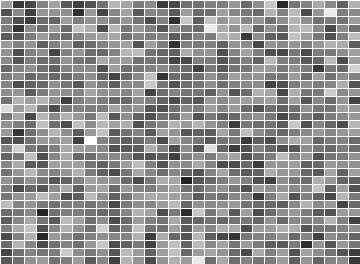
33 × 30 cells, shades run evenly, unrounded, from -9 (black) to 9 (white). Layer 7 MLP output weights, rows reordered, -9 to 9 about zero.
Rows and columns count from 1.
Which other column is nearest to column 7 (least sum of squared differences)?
18
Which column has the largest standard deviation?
15
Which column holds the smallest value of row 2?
7
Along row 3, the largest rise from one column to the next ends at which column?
16
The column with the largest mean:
25
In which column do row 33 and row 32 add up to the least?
30
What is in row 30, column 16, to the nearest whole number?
-3
